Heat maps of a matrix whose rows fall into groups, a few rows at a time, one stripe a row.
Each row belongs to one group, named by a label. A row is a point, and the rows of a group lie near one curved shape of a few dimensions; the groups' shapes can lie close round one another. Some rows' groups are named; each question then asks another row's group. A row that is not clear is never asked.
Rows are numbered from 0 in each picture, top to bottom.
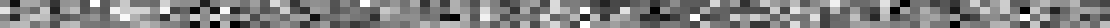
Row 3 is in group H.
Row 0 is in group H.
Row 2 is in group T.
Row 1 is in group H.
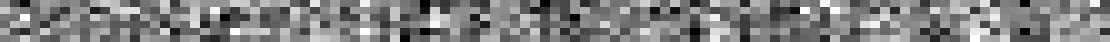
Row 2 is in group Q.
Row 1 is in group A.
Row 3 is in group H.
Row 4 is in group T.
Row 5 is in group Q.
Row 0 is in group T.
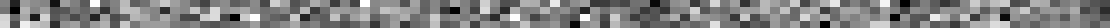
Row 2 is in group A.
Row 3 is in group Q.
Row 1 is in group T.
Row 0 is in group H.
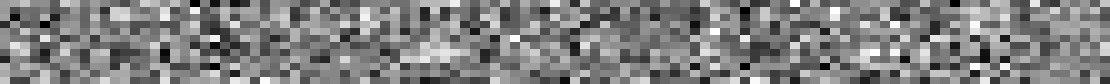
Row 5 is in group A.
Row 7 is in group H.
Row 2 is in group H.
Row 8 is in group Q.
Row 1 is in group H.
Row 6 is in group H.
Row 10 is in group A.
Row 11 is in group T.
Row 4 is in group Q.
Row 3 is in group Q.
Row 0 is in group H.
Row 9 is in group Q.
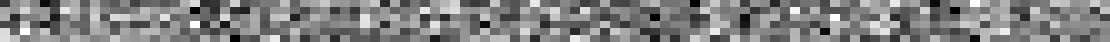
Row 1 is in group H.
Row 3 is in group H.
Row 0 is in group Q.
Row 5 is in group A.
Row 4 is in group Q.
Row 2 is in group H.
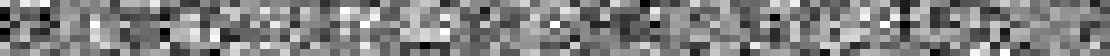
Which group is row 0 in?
Q
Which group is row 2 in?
Q
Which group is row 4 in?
Q
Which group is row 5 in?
Q
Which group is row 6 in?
T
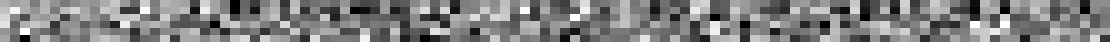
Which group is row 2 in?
A
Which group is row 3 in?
Q
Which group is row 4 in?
Q
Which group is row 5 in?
T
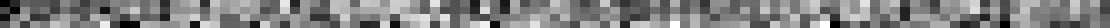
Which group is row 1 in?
T
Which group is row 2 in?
Q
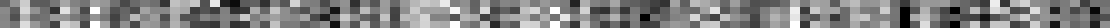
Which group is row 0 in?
Q
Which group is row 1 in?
H
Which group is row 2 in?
Q
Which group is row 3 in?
H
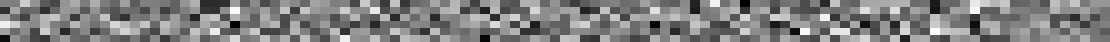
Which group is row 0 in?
Q
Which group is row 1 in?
Q
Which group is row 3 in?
A
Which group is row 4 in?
A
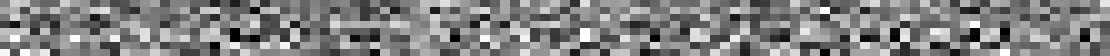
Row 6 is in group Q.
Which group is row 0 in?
H
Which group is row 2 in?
H
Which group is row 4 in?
A
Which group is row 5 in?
A
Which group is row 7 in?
Q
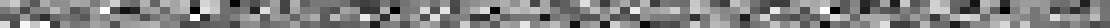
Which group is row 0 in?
A
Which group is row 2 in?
H
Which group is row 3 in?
Q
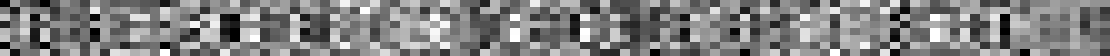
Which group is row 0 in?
Q
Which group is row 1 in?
H
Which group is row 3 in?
Q
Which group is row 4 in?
A
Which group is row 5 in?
A
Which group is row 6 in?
Q
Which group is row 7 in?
H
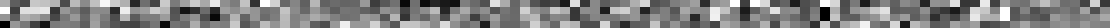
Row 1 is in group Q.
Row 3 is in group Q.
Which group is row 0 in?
T
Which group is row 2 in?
Q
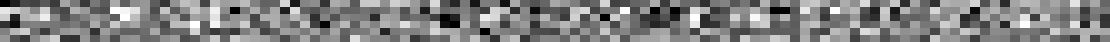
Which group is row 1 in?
A
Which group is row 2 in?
T
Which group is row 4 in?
H
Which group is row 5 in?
A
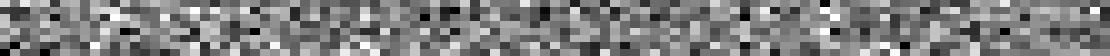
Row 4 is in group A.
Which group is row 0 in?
Q
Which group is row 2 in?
H
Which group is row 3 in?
A
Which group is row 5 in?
A
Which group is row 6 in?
H
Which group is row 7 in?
Q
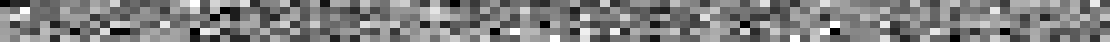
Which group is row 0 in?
T
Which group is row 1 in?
Q
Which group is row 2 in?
H
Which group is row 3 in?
H
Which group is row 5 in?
H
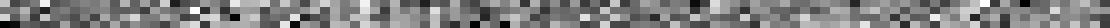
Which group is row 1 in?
H
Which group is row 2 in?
A
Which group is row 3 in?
T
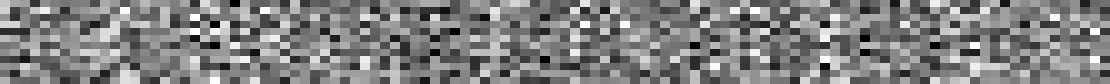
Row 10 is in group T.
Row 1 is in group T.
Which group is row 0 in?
A
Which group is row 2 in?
H
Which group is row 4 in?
T
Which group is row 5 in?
A
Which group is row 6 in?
Q
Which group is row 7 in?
A
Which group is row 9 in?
Q
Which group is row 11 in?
A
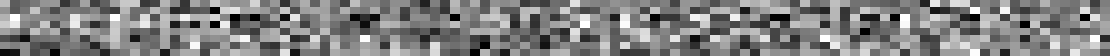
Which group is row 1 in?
Q
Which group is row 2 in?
A
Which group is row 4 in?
A
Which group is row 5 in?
T
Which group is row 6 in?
H
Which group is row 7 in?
T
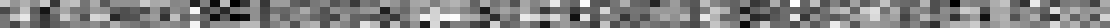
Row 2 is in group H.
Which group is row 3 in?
H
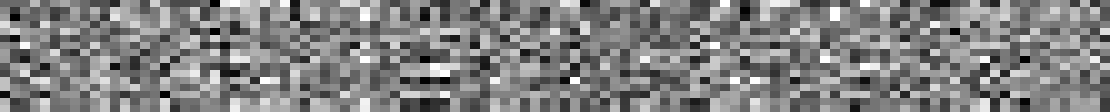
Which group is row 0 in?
Q
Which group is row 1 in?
H
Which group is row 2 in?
H
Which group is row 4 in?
H
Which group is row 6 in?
Q
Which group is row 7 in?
A
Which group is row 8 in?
T
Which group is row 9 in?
H
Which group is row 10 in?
Q
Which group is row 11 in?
T
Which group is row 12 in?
A
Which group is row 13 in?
Q
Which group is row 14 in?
T
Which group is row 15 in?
T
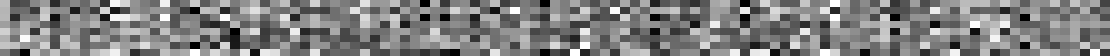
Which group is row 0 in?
H
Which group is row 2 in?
H
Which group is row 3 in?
Q
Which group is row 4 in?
A
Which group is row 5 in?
Q
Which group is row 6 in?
H
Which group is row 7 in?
T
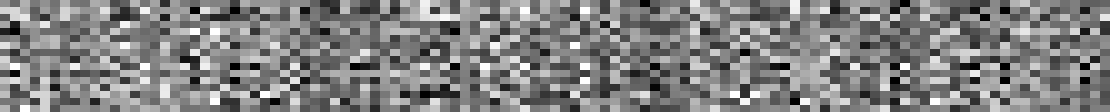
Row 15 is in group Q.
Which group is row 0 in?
Q
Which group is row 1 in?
A
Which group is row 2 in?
H
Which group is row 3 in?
T
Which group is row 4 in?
T
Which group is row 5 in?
A
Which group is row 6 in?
A
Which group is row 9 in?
A
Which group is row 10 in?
T
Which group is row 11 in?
A
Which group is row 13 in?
T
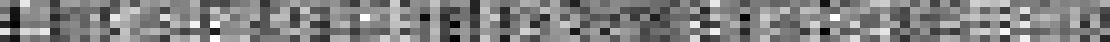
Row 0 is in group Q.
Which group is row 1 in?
T
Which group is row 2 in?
H
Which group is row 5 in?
T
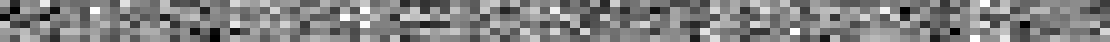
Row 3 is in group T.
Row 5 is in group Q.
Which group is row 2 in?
Q
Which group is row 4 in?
H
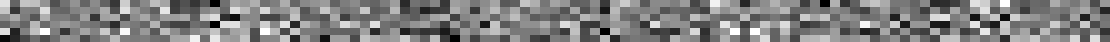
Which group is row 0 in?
Q
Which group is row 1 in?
T
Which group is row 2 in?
A
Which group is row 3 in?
Q
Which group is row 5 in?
T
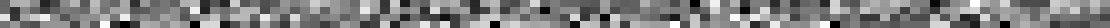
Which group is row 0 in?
Q
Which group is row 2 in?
T
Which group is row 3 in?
A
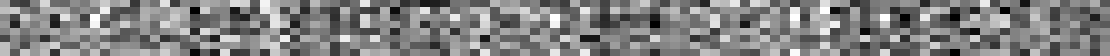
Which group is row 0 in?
T
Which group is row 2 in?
H
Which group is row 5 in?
Q
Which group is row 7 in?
H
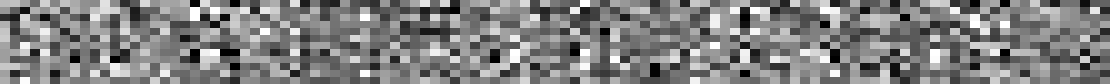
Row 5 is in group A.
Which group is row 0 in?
A
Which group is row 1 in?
T
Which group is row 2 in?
H
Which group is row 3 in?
Q
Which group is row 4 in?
T
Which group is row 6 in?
Q
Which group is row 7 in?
A
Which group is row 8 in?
A
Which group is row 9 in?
A
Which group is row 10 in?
H
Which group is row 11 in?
Q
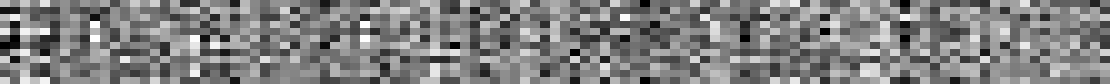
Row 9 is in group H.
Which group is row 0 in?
Q
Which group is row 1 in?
T
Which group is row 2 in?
H
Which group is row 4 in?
Q
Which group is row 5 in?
H
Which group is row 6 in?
T
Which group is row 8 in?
T
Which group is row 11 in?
Q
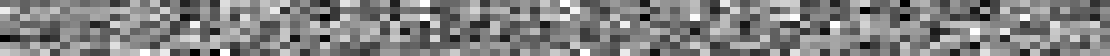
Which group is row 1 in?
A
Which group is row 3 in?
H
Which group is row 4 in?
Q
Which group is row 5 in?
T
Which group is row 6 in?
A
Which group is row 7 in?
H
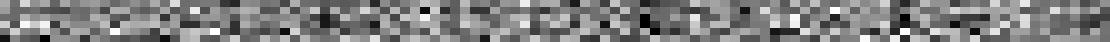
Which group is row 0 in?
Q
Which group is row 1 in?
H
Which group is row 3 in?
Q
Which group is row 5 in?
Q
